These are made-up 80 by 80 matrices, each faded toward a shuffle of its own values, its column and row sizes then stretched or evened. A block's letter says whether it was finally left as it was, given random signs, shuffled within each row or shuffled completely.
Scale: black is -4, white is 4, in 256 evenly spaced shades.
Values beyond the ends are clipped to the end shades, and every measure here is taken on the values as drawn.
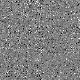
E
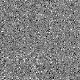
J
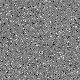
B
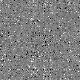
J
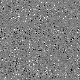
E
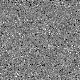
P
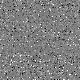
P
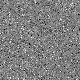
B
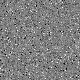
B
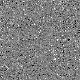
E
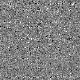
E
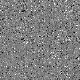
E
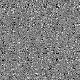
J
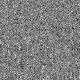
J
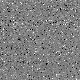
P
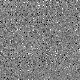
J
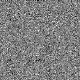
J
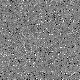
P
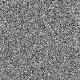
P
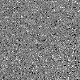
E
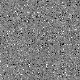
E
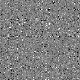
J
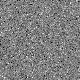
B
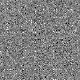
J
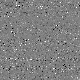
P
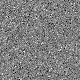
B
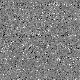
P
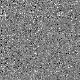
E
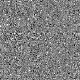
J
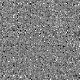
J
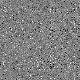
E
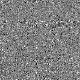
E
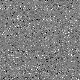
P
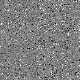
E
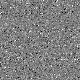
P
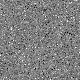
B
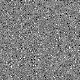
E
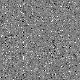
E
